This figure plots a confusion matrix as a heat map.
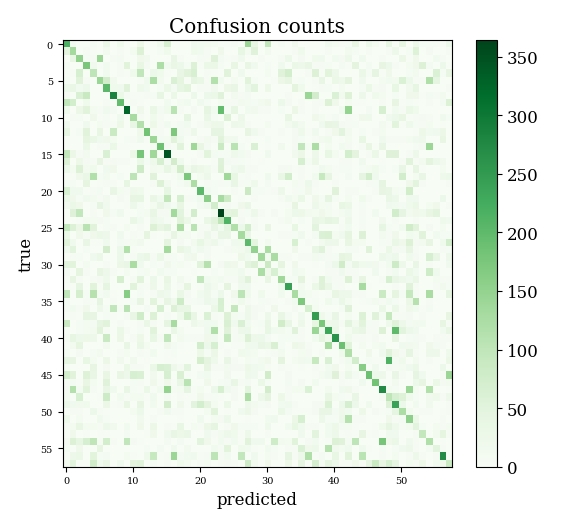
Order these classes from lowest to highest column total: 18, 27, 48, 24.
18, 48, 24, 27
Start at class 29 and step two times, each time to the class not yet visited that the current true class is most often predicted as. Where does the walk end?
54
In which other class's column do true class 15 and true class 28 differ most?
11
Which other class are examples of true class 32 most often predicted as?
20
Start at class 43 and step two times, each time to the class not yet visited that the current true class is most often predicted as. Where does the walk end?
27
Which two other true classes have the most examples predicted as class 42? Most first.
9, 51
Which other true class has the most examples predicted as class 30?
28
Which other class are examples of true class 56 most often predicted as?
16
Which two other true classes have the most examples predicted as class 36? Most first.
7, 56
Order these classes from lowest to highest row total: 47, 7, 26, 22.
22, 26, 7, 47
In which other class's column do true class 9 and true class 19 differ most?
23
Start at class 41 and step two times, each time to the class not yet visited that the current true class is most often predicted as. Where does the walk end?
49
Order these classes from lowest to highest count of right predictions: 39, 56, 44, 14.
44, 14, 39, 56
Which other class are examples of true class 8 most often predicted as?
0
